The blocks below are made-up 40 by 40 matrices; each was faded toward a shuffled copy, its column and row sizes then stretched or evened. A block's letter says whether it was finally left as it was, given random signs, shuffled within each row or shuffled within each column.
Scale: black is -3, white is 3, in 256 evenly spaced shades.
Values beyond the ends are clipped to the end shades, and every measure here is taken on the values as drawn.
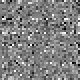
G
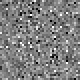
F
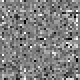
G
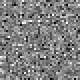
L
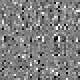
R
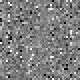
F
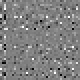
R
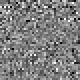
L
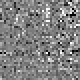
G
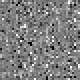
F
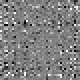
R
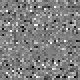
L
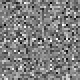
G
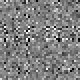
R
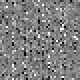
F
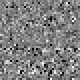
L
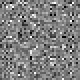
R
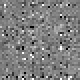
G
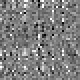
R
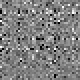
R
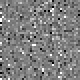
F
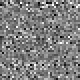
L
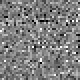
L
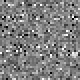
L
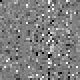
F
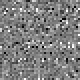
L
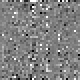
G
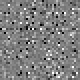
R
